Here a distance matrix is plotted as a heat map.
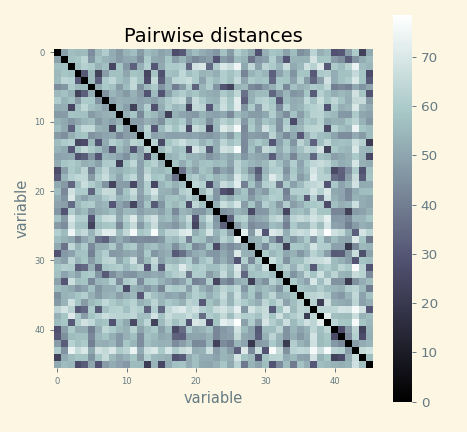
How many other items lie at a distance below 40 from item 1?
4
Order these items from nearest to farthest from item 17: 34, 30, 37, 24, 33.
33, 24, 30, 34, 37
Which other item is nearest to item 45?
13
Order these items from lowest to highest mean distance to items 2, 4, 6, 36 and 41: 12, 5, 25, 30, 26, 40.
40, 12, 5, 25, 30, 26
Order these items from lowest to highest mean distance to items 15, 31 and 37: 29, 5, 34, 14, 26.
34, 5, 29, 14, 26
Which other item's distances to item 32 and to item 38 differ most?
36
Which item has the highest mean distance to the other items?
26
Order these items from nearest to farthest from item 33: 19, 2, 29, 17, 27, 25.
25, 17, 29, 27, 19, 2
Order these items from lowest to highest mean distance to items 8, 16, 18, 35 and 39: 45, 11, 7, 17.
11, 17, 45, 7
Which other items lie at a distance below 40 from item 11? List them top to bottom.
2, 8, 14, 19, 22, 39
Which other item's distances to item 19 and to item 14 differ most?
32
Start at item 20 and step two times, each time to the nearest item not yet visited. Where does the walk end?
5
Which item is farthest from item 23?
37
